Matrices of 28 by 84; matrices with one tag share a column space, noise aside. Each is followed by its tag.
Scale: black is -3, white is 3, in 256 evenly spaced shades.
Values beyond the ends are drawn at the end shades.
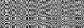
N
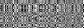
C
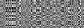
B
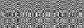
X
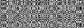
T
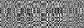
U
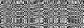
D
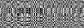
U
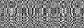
U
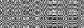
N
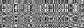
C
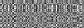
C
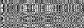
C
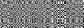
D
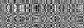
C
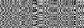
B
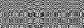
X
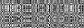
C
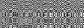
X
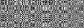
T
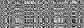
D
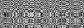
X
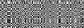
D
